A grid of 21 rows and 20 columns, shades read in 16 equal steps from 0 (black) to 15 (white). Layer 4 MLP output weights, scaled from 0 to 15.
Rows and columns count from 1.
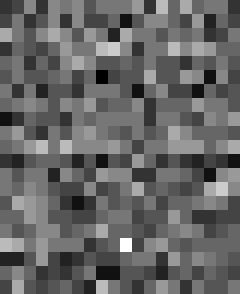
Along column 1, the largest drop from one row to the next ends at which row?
19
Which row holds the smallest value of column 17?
7
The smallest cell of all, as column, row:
9, 6
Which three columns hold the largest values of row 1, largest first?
14, 16, 12
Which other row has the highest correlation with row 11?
13
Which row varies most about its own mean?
18
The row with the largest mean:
11
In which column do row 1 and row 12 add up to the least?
20
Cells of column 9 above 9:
3
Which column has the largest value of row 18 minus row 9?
1
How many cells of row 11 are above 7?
12
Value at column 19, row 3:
4
